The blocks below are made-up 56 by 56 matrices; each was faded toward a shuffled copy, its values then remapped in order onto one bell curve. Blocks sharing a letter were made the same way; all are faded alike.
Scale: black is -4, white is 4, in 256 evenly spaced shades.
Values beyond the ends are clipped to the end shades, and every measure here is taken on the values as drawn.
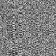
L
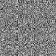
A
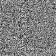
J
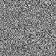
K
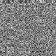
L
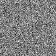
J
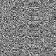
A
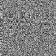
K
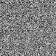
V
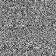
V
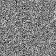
J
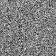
J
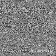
V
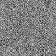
K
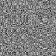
A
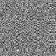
L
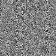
J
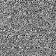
V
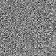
K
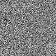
J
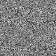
V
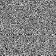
V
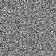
K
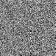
J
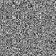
A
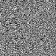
K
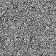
V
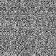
K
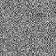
A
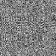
L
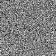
J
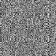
A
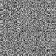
L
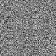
L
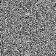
J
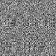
L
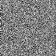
J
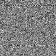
V
